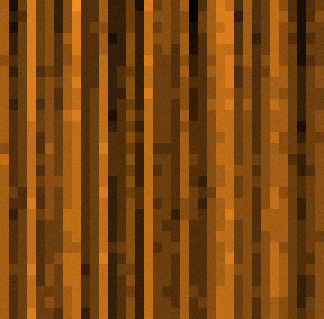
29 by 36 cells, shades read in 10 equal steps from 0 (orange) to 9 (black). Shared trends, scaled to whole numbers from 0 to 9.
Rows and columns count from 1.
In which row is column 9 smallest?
1
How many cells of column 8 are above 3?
5
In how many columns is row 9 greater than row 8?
7
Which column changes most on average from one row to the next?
15
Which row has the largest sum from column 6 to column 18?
3
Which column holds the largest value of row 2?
22
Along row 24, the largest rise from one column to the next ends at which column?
13
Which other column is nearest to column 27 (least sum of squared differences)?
11
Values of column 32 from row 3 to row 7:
4 4 4 4 3
